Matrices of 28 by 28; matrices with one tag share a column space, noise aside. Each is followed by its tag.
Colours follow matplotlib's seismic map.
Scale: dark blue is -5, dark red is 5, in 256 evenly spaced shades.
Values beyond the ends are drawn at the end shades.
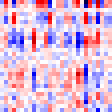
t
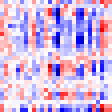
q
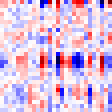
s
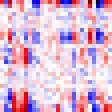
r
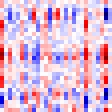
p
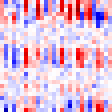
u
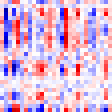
q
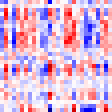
q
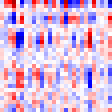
t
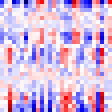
r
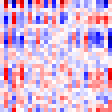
t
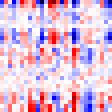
r
